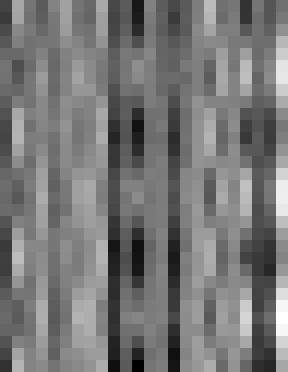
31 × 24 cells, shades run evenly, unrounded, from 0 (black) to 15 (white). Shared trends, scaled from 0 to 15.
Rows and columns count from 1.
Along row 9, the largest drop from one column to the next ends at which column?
10
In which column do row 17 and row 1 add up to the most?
24
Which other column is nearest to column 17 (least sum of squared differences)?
20
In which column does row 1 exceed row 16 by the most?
18
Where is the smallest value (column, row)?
12, 31
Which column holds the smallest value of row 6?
2
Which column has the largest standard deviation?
21
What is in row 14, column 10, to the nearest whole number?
3
